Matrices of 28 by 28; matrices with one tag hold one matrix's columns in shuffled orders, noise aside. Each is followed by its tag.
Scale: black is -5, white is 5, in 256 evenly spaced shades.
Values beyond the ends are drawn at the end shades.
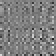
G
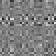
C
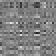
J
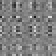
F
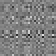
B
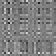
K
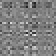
J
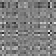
J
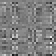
G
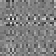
C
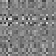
C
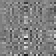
G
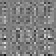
G
